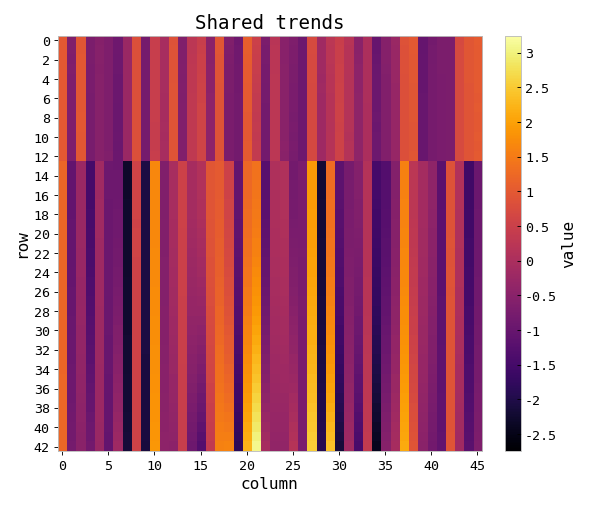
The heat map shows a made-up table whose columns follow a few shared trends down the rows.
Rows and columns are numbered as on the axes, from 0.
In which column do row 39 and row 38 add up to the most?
21
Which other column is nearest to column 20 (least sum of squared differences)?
37
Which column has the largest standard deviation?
44
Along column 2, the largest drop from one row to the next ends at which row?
13
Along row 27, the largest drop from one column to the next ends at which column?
28
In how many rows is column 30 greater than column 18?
13
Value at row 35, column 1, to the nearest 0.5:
-1
